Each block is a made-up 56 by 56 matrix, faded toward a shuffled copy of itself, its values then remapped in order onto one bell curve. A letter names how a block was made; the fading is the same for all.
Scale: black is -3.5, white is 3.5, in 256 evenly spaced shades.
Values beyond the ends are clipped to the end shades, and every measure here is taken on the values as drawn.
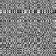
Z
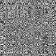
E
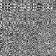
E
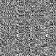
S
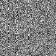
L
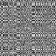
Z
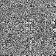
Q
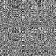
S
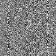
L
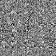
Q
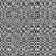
Z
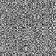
S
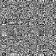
E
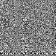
Q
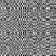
Z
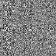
Q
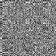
S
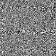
Q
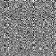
E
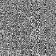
L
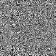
Q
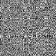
E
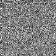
Q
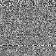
Q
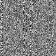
L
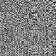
S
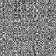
S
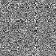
Q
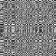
Z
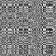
Z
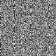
L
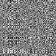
E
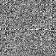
Q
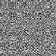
S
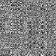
E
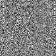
L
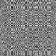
Z
